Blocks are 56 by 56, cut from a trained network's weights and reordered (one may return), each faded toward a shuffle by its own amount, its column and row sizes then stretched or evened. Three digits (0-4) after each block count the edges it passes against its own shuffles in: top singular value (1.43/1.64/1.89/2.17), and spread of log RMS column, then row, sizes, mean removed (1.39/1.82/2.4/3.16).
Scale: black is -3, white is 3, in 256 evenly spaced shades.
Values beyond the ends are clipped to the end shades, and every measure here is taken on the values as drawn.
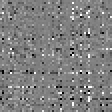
1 3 3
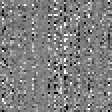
2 4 0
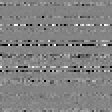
3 0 4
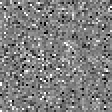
0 1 0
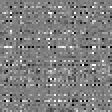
1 3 4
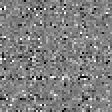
0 2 3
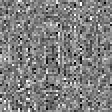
2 3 0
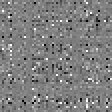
1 3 3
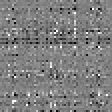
2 3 3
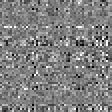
4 1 4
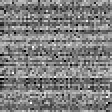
4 0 1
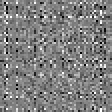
4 4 2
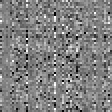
1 4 0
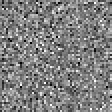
2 2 0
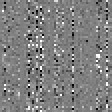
1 4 1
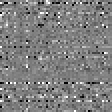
1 2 4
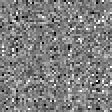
0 2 2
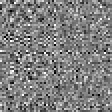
3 1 2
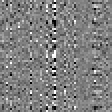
4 4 0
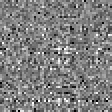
1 0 3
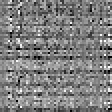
4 4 0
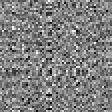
4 2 0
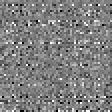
1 1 4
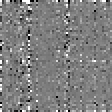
3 4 1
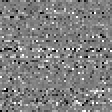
0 0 4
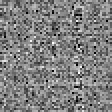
0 3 0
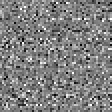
1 0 2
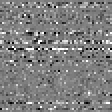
3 0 4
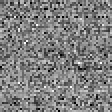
0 0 2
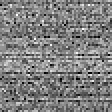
3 0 2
